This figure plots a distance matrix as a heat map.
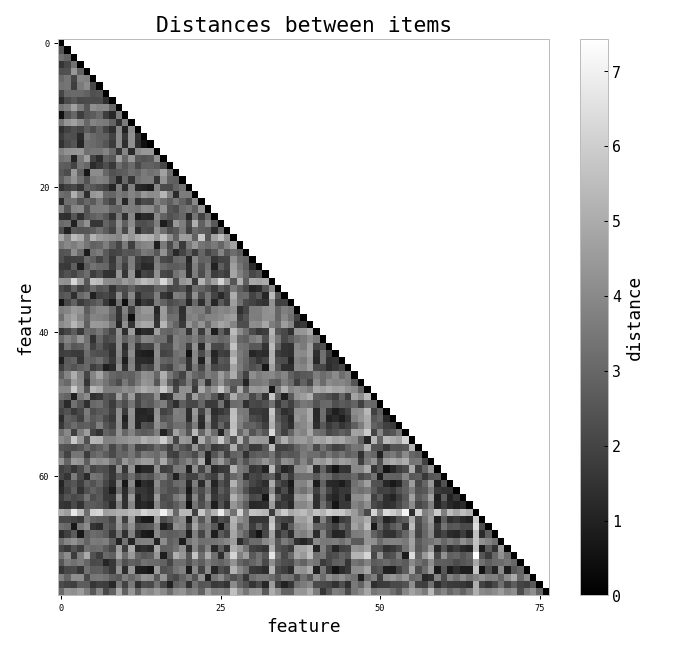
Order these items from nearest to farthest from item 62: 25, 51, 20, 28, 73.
20, 73, 51, 25, 28
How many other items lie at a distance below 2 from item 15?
8
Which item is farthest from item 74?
71
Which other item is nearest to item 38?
11
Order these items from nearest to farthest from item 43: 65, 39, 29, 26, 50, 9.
26, 50, 29, 9, 39, 65
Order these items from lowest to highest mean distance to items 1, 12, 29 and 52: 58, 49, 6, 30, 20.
20, 30, 49, 6, 58
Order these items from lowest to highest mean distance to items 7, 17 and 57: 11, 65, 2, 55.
2, 11, 55, 65
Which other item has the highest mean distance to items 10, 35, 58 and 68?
65
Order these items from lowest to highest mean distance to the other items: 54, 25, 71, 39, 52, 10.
10, 52, 25, 54, 71, 39
